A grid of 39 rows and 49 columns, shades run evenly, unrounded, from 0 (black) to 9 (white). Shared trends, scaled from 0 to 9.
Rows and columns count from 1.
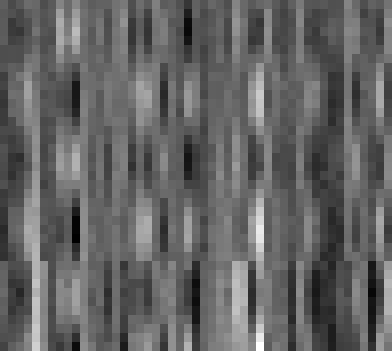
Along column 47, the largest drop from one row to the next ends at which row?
30
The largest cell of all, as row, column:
39, 33
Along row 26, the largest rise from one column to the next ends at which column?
11
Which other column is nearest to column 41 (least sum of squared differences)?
37
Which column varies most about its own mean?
10
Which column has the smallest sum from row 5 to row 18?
42
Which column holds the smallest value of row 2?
24
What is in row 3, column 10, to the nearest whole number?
6
